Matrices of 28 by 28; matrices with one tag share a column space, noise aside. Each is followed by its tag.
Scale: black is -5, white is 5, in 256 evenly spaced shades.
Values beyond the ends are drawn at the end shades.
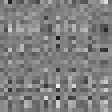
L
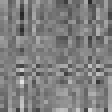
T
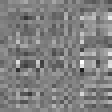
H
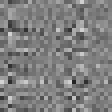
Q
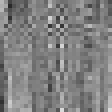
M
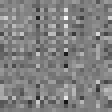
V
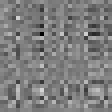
V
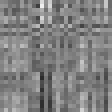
M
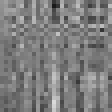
M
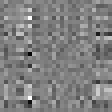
V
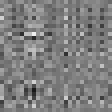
V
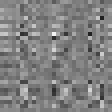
V
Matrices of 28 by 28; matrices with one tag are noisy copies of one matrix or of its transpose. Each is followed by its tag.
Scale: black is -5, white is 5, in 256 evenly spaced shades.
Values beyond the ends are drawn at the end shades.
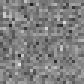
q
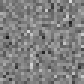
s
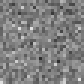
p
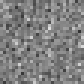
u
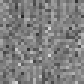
u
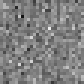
u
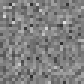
q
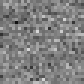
u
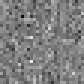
u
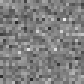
u
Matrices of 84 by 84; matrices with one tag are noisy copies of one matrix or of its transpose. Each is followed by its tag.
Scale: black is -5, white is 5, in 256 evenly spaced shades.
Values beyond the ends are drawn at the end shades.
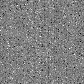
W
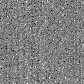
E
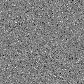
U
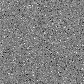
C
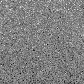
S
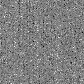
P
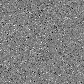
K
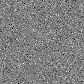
K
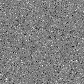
U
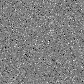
K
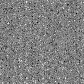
E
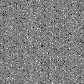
W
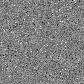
U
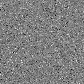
U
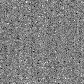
E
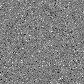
U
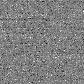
P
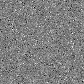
K
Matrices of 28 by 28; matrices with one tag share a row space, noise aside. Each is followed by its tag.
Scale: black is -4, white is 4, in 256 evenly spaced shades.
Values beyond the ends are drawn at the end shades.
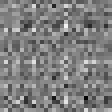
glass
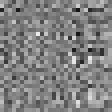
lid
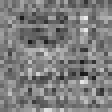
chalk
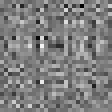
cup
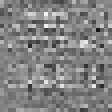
chalk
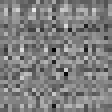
glass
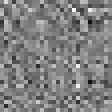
lid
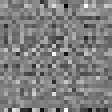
glass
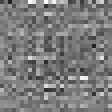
chalk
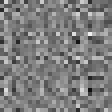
lid
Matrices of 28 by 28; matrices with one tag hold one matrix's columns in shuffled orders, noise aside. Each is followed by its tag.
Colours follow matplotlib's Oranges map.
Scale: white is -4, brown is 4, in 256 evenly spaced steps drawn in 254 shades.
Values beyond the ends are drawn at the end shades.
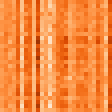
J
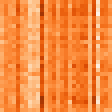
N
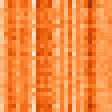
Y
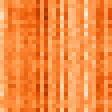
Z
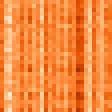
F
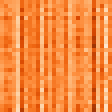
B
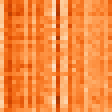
N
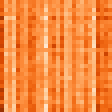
B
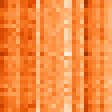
Y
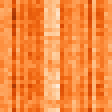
Z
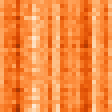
B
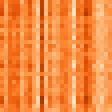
N
